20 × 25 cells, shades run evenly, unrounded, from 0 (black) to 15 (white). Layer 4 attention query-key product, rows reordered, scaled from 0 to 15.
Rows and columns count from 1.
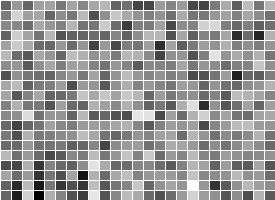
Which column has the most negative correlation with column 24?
2
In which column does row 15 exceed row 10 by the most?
16
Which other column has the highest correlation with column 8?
4
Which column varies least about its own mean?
17
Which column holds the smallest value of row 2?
9
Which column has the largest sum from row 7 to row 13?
12
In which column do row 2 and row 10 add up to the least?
5
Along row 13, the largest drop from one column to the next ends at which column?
19
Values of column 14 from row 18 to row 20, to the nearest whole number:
9 6 6
